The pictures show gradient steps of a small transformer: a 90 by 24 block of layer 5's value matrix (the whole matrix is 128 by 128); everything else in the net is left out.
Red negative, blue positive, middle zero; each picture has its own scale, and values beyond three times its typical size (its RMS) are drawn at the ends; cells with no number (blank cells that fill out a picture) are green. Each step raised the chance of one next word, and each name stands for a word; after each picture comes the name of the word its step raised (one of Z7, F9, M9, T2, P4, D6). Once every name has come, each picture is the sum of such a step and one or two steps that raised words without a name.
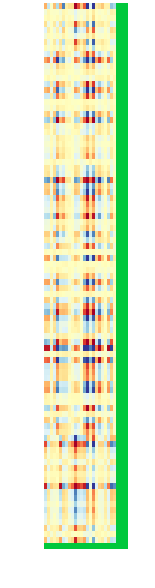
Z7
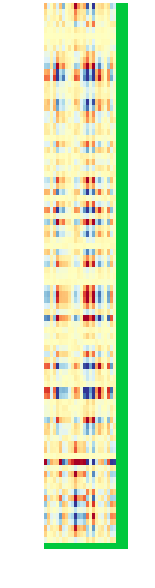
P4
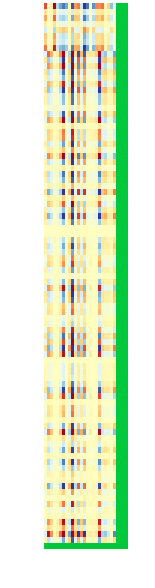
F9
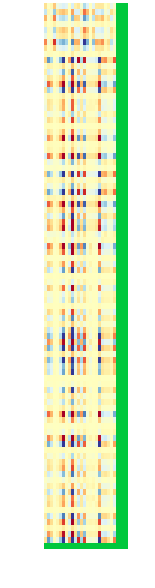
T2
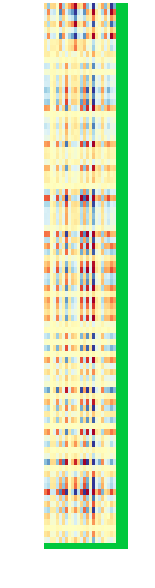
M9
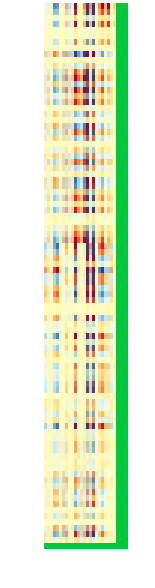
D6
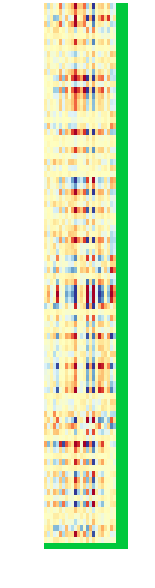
D6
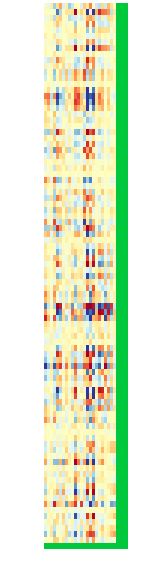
P4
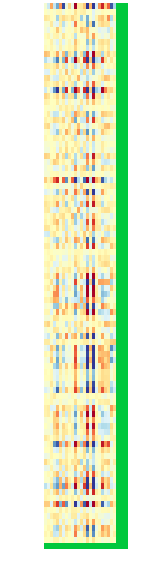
Z7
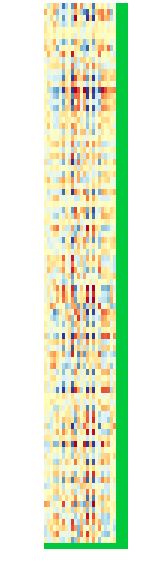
D6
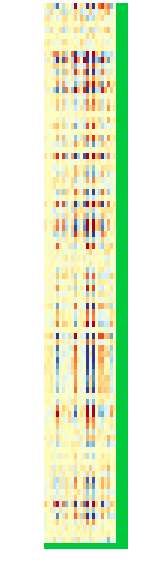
T2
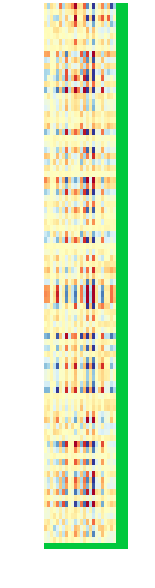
D6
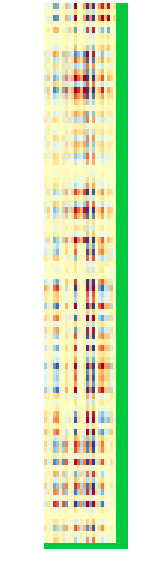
F9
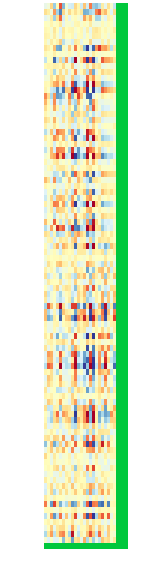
T2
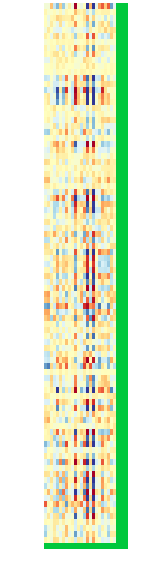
M9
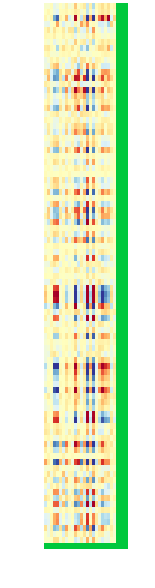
P4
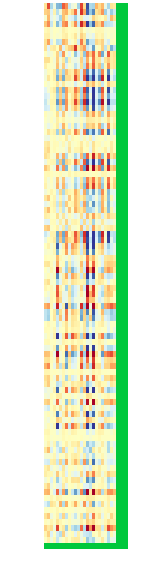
D6
